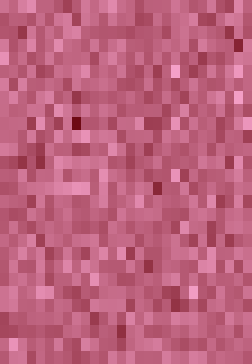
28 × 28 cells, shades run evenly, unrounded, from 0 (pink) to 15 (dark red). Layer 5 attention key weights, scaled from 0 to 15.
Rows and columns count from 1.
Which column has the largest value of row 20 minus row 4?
7
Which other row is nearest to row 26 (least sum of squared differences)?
25
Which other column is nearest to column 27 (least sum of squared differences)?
12
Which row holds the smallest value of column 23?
21
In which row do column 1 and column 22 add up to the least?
23
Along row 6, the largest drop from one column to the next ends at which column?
20
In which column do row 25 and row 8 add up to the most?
11
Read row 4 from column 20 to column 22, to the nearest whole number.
6 5 8
